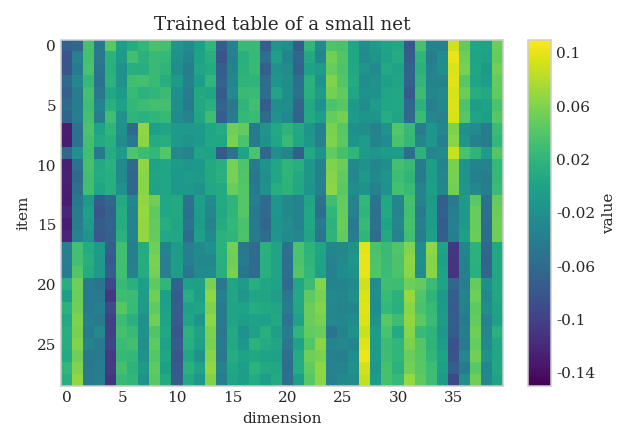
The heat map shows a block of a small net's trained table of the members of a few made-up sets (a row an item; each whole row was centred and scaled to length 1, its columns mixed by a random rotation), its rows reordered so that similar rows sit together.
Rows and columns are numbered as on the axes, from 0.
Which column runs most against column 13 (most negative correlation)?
10
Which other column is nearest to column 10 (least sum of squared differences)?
20
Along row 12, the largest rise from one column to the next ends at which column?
7
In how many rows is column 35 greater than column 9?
13
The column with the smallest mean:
0
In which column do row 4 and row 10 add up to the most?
35
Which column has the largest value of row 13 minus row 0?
31
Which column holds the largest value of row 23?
27
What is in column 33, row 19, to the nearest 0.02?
0.06
